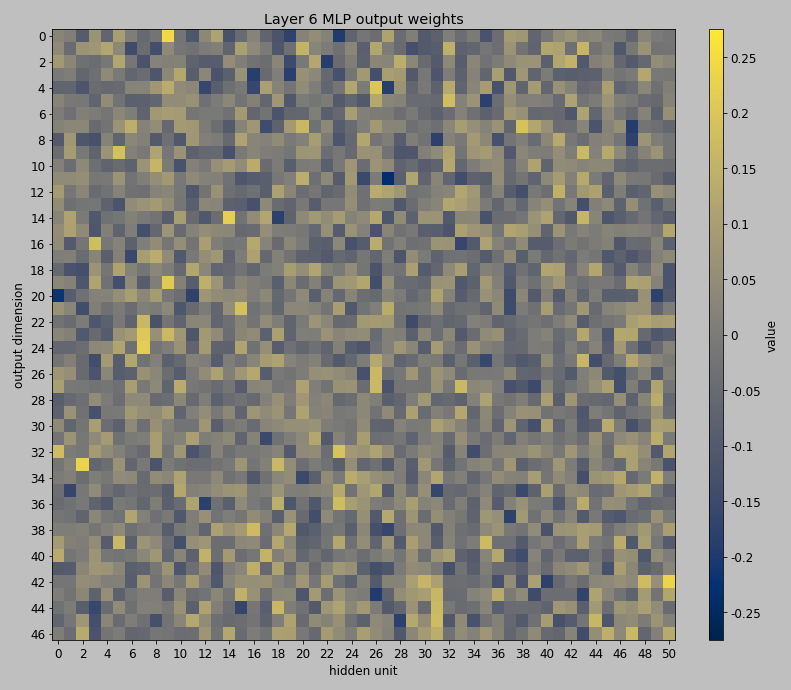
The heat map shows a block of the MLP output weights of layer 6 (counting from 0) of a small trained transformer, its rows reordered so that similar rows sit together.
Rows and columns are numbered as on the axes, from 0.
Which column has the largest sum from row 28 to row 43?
18
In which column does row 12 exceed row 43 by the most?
26
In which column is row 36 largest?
23
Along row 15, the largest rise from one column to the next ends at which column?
33
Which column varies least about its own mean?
4
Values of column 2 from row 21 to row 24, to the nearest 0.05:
-0.15 0 -0.1 -0.05
